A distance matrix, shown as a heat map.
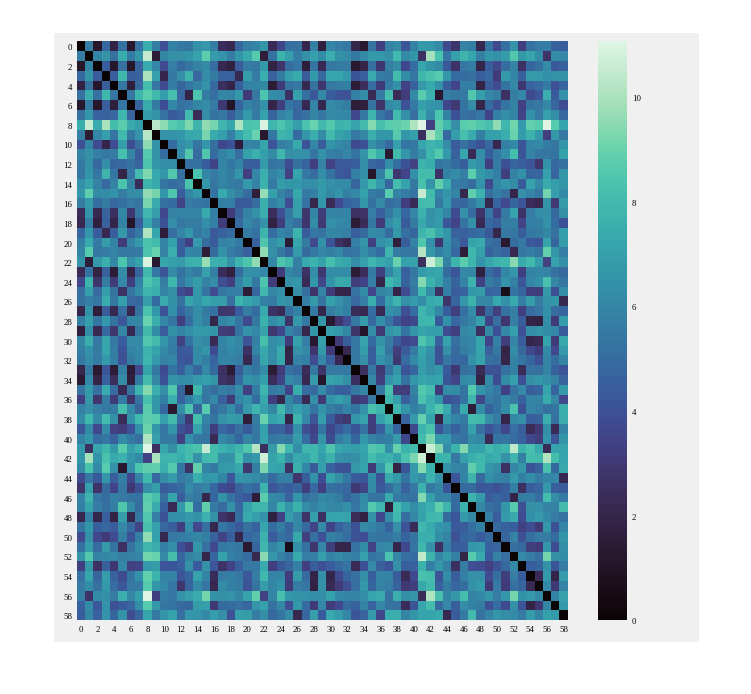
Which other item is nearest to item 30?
28
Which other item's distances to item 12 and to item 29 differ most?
34
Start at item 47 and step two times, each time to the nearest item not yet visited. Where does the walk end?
11
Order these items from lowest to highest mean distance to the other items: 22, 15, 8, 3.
3, 15, 22, 8
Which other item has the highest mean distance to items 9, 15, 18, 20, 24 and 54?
8
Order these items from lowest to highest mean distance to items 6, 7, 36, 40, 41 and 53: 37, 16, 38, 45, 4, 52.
4, 45, 16, 37, 52, 38
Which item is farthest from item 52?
41
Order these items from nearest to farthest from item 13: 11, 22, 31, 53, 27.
31, 27, 53, 22, 11
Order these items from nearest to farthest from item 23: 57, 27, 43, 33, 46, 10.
33, 27, 10, 57, 46, 43
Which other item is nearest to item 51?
25
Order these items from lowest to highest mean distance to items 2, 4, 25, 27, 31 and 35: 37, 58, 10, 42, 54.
54, 10, 58, 37, 42
